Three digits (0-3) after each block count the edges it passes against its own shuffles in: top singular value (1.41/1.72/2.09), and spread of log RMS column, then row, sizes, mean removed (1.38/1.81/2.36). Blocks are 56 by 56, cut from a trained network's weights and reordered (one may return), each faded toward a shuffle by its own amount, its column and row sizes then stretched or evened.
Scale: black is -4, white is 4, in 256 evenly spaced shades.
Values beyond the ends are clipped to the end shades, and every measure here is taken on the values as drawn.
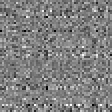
2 1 3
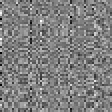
3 3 0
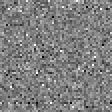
0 0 1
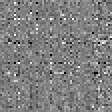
1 3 2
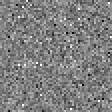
0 1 0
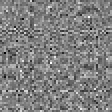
3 1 1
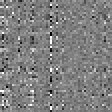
3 3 2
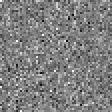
1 2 0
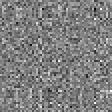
3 2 2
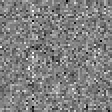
1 1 0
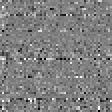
2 1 3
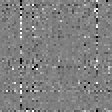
2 2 2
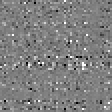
1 2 3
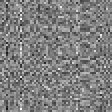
3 1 0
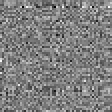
3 0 2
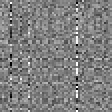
3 2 0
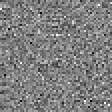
1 0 0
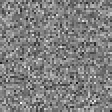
2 0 0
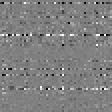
2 1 3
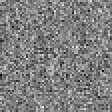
1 0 0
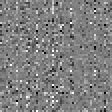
1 3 1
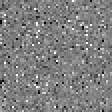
0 2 1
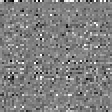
2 2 3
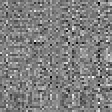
2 3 1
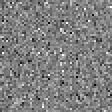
0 2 1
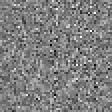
0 2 0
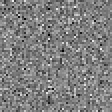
0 1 0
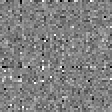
1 1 2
